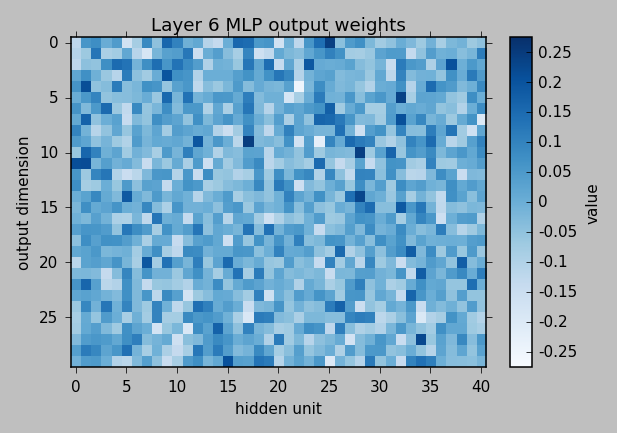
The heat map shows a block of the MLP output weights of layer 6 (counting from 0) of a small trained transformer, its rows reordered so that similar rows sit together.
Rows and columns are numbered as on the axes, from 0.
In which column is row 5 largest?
32
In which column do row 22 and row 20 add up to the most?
1
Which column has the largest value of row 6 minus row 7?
40
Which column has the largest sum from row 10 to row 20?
28
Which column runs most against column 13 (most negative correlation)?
10
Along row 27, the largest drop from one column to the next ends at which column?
35
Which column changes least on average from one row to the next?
6
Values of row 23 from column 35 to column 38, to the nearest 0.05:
0 0.05 -0.05 0.05
